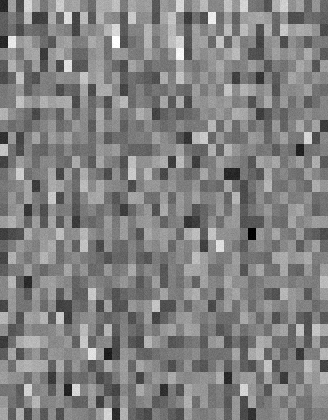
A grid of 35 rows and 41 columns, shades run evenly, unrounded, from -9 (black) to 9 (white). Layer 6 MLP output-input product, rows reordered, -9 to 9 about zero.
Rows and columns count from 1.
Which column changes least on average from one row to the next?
37
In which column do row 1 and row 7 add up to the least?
1
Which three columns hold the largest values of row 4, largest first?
15, 2, 23
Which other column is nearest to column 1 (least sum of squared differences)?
16
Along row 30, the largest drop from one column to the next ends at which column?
14
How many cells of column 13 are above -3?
31
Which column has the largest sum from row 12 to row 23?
7
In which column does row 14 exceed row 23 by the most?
21
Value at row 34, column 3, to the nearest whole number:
-2
